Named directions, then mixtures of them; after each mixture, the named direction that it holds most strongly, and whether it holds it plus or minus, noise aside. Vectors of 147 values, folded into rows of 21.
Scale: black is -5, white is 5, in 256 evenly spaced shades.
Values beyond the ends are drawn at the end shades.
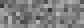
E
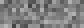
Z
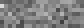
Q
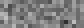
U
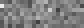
Q, plus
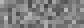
E, minus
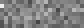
Q, plus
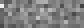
Q, plus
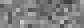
Q, minus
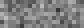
Q, plus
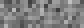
Z, plus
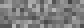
Z, minus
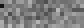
Q, minus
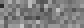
Q, minus
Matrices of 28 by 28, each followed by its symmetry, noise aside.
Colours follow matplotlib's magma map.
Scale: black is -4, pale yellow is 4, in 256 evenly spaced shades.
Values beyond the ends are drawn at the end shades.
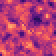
symmetric across the other diagonal.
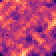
symmetric.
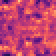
mirrored top to bottom.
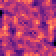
same after a half turn.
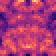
mirrored left to right.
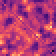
symmetric across the other diagonal.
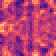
mirrored top to bottom.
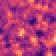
antisymmetric.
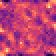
same after a half turn.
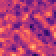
antisymmetric.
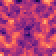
mirrored left to right.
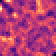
symmetric.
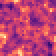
symmetric across the other diagonal.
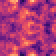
mirrored top to bottom.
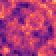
symmetric across the other diagonal.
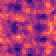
mirrored top to bottom.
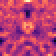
mirrored left to right.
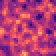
symmetric across the other diagonal.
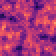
same after a half turn.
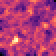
symmetric across the other diagonal.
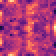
mirrored top to bottom.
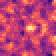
mirrored top to bottom.
